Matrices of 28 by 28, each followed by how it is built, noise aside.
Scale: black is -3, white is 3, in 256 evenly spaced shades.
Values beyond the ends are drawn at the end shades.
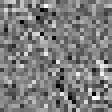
block diagonal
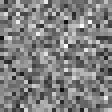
noise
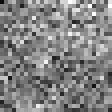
smooth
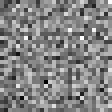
repeating columns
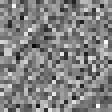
Hankel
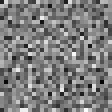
repeating columns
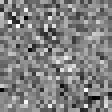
block diagonal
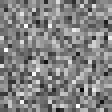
noise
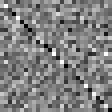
diagonal
